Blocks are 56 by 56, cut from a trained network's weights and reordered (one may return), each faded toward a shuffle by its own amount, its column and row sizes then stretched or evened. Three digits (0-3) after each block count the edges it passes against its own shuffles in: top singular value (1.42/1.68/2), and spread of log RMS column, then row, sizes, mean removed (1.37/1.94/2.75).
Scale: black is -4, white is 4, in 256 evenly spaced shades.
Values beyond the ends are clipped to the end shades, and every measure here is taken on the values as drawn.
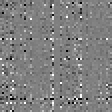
2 3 2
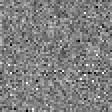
0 0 1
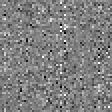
0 2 0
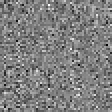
2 2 0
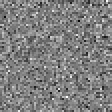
0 0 1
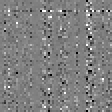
1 3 1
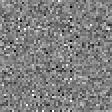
0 0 1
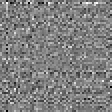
3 0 2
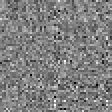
2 1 2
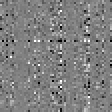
2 3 1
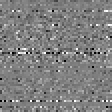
1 0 3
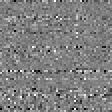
0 1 3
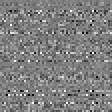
2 0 3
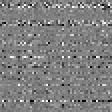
2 1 3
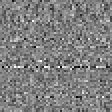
3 0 2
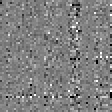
1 3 1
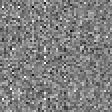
2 1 0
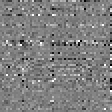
2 1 3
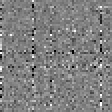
1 2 1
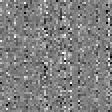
2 3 0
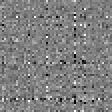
1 2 2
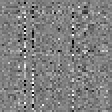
2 2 1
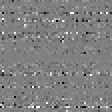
1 1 3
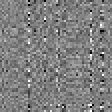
3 2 1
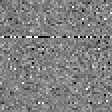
2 0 2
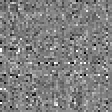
2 2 1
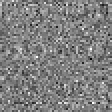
2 1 1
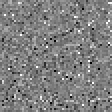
0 1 0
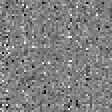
0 2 0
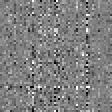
2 3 1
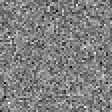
0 0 0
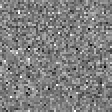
1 0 1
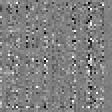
1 3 1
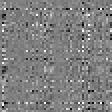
3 3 2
